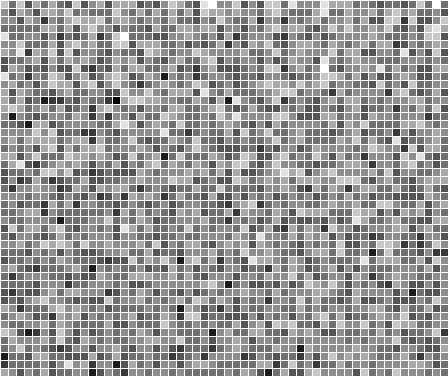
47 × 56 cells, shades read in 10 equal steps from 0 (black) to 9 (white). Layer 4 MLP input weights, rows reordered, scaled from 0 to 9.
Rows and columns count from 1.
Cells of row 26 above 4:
26
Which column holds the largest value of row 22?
36
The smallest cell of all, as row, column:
13, 15
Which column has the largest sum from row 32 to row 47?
46
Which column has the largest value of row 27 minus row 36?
29
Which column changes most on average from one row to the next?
35
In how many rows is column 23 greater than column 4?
20
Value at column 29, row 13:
1
